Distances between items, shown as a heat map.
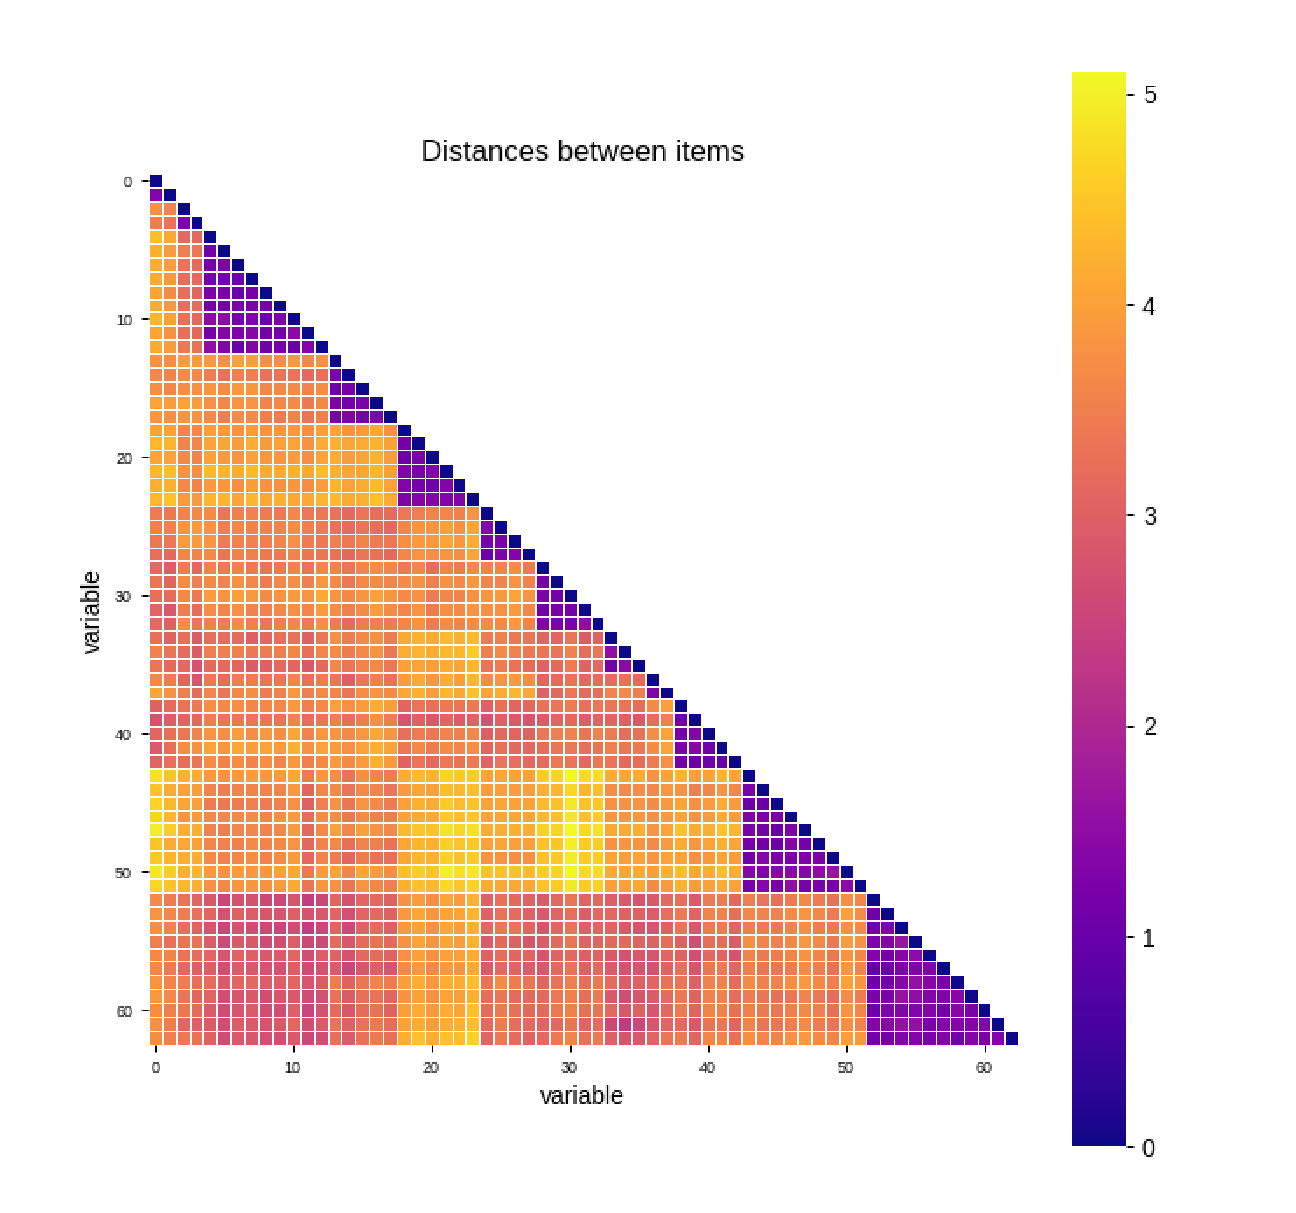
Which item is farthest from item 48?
30
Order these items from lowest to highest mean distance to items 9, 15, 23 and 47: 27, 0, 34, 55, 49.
49, 55, 27, 34, 0
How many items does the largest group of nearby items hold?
11
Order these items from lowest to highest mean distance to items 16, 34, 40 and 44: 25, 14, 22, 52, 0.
14, 52, 25, 0, 22
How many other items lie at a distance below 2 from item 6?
8
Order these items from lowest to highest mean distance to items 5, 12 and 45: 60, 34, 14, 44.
44, 60, 14, 34
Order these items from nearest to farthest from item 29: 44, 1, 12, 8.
1, 8, 12, 44
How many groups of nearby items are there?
12
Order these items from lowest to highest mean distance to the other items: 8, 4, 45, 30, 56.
56, 8, 4, 45, 30
